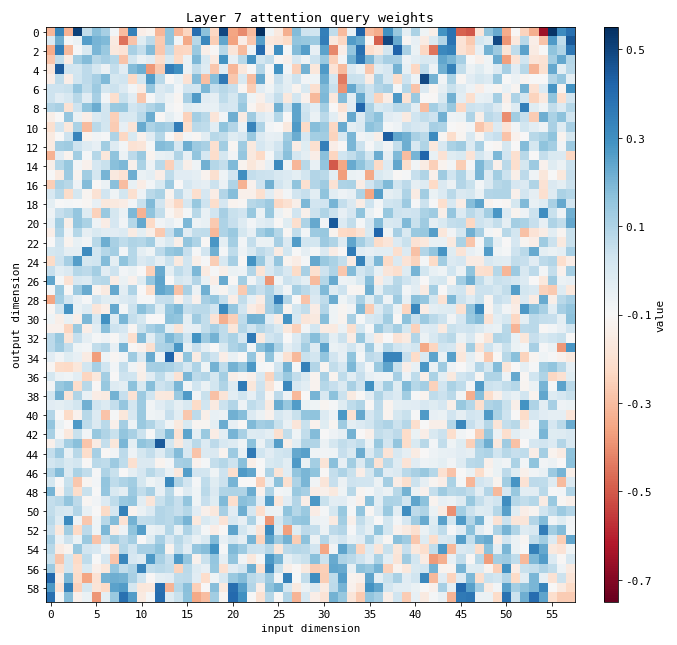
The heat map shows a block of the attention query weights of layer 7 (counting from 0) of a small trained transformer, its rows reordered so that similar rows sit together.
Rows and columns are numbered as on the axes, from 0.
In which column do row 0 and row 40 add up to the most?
34
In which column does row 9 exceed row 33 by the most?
56
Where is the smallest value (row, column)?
0, 54
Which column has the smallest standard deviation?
17
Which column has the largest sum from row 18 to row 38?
30
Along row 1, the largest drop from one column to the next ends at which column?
50
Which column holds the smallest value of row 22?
46
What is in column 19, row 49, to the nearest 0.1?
0.2
